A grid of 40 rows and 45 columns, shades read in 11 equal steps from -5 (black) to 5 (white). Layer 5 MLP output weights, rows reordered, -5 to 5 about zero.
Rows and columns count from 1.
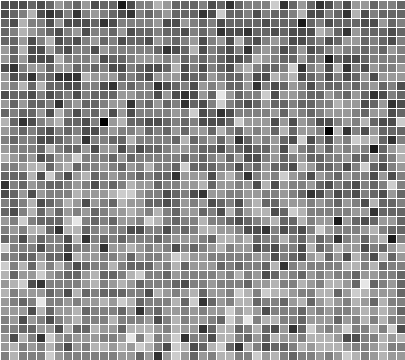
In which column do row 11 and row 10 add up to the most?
25
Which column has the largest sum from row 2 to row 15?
3
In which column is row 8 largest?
33
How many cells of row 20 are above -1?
29
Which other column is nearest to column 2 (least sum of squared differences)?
24
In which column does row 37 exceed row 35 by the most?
16
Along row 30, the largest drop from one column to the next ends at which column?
32
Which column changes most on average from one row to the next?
42
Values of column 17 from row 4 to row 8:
-1 -2 0 1 -2
